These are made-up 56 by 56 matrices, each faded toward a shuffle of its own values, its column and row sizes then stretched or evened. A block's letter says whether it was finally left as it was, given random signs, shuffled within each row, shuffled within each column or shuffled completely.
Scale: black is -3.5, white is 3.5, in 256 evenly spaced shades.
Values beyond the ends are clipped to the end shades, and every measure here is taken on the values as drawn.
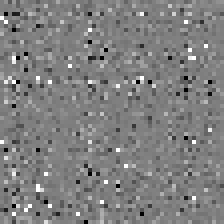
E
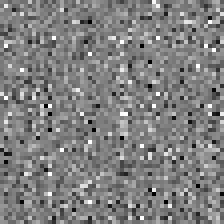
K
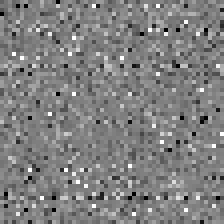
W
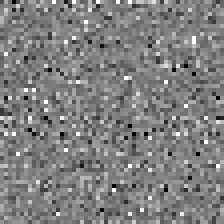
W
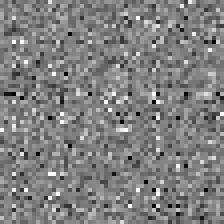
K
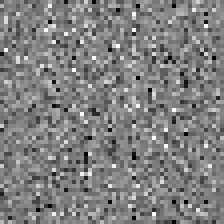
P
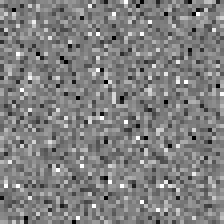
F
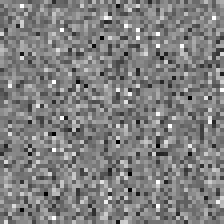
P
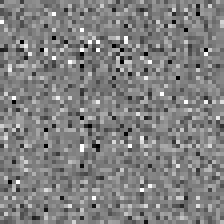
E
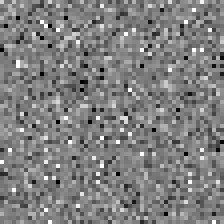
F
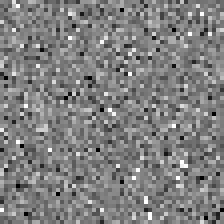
F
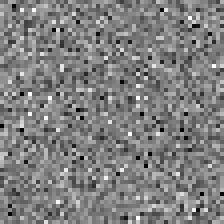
F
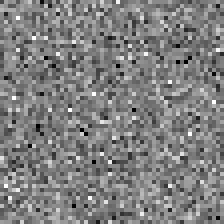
F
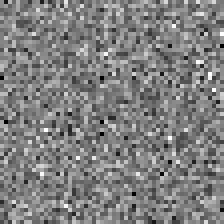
F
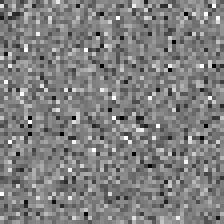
W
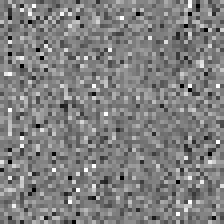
P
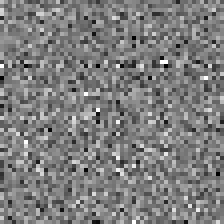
E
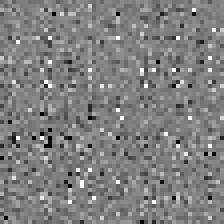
E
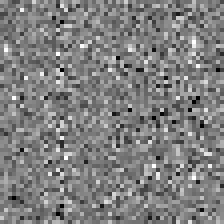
P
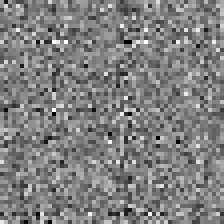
E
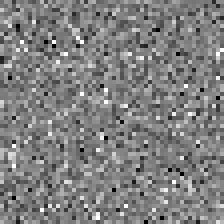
F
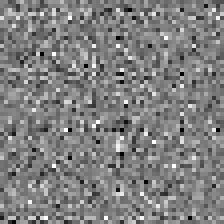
K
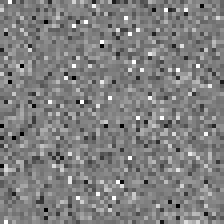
F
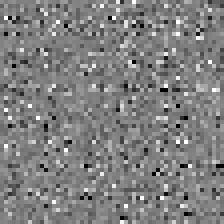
E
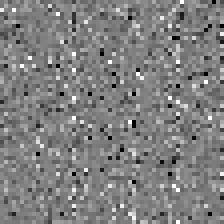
P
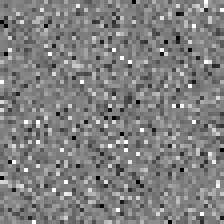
F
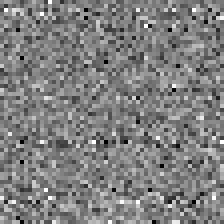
W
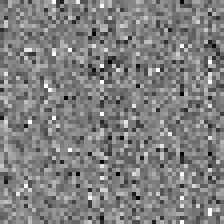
P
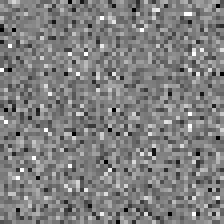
F
